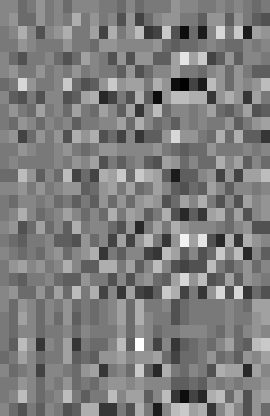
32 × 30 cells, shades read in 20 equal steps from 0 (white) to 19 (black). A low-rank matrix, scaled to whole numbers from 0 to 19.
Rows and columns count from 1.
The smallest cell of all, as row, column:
27, 16
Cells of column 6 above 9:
17
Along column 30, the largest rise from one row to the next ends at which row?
11
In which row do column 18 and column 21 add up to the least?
19
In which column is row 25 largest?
20
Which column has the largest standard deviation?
21
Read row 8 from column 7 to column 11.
9 13 12 7 6
